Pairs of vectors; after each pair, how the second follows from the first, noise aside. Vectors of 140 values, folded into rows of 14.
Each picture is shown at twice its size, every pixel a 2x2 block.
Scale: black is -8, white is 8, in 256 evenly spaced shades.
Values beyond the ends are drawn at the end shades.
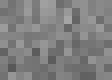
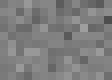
wrapped around, partly zeroed.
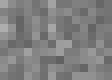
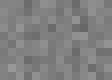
wrapped around, negated, shrunk.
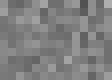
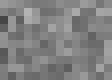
wrapped around.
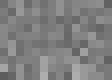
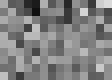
reversed, negated, scaled up.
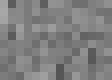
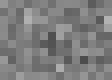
wrapped around, negated.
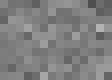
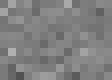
reversed, partly zeroed.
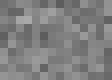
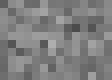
wrapped around, negated.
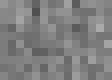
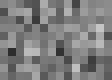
reversed, negated, scaled up.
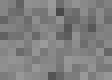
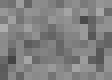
wrapped around.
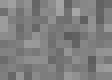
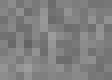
wrapped around, negated, shrunk.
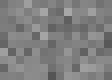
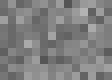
wrapped around, negated.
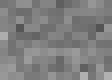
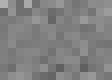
reversed, partly zeroed.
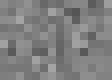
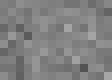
wrapped around, partly zeroed.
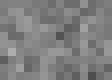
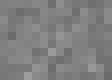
wrapped around, negated, shrunk.
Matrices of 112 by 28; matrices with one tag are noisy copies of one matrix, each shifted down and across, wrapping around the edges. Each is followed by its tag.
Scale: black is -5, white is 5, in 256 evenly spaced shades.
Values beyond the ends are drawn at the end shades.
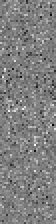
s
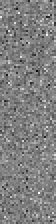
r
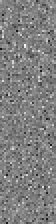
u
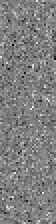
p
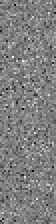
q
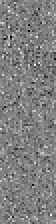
r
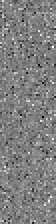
r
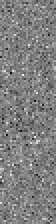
s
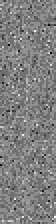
q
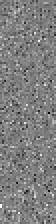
u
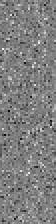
p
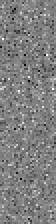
s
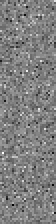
q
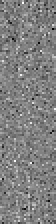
r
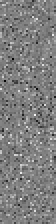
s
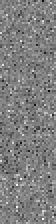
s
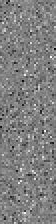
p
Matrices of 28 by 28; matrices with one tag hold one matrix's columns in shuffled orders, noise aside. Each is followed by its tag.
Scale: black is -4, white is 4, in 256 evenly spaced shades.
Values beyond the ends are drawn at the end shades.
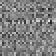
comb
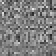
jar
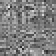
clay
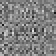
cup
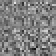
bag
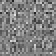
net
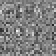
cup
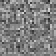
net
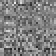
bag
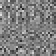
clay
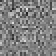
jar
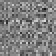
comb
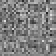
net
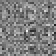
cup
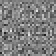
cup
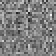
net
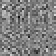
clay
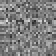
comb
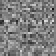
comb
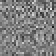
jar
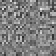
jar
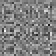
cup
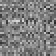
comb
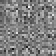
clay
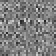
comb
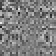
jar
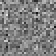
net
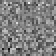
bag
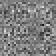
cup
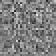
net
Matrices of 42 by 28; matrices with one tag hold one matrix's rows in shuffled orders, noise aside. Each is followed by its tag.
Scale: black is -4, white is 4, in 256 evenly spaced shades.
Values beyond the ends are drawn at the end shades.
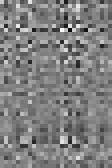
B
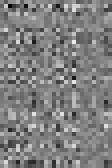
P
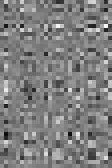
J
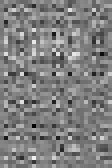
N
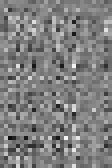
P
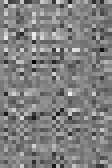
N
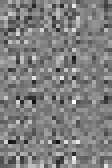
P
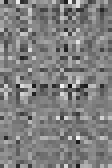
B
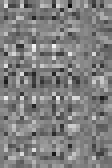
N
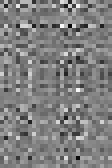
B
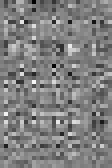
N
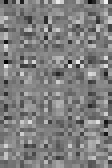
J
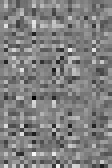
N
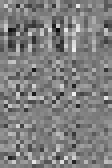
P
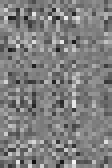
P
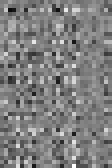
P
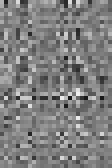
B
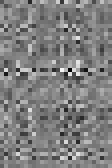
B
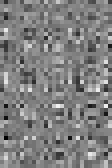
J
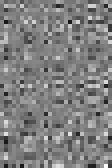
J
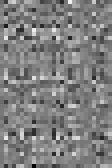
N
